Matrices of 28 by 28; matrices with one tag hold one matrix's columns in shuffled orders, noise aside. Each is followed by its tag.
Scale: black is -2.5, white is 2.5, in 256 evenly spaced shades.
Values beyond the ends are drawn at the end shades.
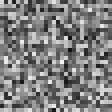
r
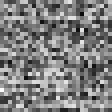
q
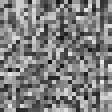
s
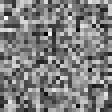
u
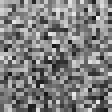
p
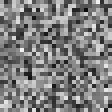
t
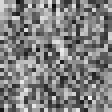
s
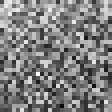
p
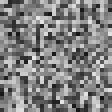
u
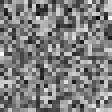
t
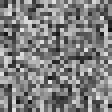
u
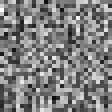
u
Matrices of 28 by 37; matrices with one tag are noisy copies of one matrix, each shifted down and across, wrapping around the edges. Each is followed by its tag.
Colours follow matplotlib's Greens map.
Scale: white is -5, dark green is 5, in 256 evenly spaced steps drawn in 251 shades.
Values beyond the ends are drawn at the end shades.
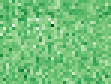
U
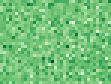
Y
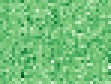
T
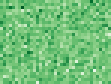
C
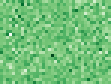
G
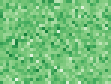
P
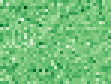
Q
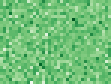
G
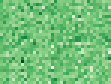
T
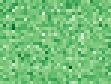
T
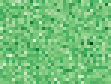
Y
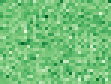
Y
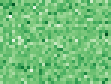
Q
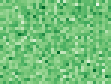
Y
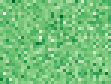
Y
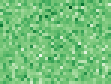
P
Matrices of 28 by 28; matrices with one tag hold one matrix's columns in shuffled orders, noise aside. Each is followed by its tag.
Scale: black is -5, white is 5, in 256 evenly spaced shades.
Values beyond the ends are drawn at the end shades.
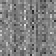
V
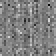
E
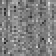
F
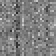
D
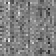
F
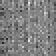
F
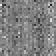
E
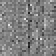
D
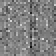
D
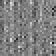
F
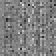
E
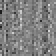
V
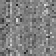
E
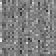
F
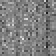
D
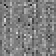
E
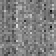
V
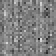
F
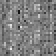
V
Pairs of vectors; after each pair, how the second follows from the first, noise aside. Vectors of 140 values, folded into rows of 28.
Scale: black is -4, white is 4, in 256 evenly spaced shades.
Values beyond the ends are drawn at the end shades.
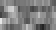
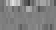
reversed, negated, partly zeroed.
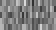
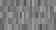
negated, shrunk.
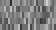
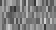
reversed.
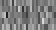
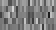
reversed.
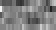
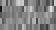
sign-scrambled.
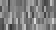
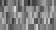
shuffled.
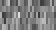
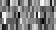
negated, scaled up.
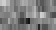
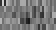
sign-scrambled.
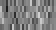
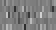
reversed, negated, partly zeroed.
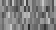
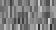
shuffled.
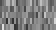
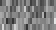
sign-scrambled.
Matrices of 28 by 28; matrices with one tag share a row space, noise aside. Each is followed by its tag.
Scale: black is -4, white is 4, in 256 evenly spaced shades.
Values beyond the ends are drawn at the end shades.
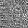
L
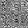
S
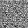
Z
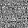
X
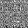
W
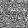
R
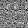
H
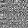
L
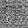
Z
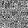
S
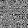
L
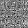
X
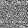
H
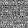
W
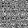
S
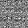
Z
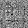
R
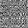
L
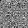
R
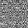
L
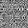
L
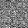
R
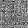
X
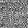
L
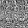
H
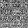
W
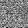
Z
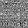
W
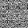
Z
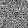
L
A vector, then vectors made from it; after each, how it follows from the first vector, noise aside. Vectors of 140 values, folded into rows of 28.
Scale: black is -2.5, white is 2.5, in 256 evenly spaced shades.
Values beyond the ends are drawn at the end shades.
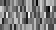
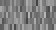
shrunk.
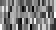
wrapped around.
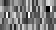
copied.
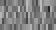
shrunk.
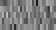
shrunk.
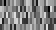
copied.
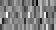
partly zeroed.
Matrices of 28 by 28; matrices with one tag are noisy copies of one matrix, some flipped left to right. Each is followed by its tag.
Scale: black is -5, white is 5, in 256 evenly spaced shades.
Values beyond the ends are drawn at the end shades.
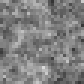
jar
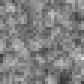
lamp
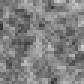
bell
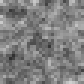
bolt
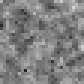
bell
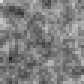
bolt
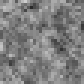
bell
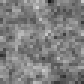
jar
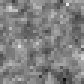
lamp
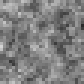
bell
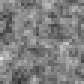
lamp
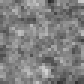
jar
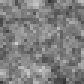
jar
